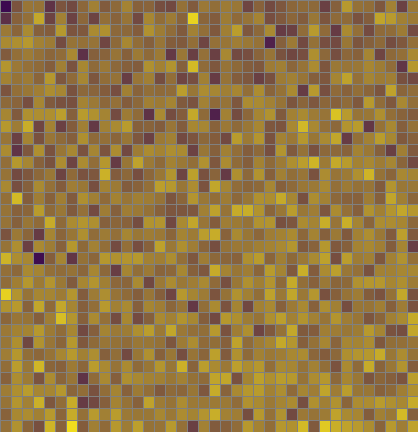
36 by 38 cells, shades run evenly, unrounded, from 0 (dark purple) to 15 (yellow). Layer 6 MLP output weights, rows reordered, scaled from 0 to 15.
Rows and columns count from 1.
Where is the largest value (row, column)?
36, 7
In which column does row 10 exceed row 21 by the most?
31
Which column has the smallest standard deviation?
33
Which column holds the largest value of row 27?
6
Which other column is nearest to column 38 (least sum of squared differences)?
23
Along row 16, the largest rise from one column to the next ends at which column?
20
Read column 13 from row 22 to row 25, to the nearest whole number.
10 7 9 6
